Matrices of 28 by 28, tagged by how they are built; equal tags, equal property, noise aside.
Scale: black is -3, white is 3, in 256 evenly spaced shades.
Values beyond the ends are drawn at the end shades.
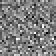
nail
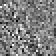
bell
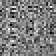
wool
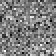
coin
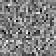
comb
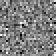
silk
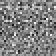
nail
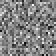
nail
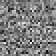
wool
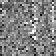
silk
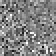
bell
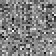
coin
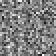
coin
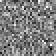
wool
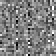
silk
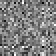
wool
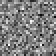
nail
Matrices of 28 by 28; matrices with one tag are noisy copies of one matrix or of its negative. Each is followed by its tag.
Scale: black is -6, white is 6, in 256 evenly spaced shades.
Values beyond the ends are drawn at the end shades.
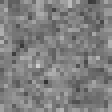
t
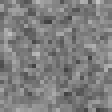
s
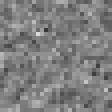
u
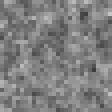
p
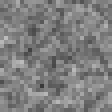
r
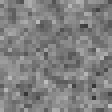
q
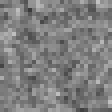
s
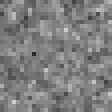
q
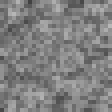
q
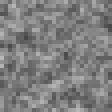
u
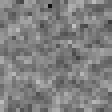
q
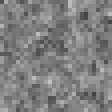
p
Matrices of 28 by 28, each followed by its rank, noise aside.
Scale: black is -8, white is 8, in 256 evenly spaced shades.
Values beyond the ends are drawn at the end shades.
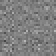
four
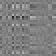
one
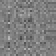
four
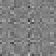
two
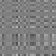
one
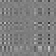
one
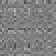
four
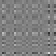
one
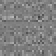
four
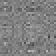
four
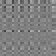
one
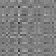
two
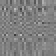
two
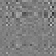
two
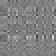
two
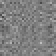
four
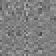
three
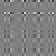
one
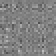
four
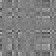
one
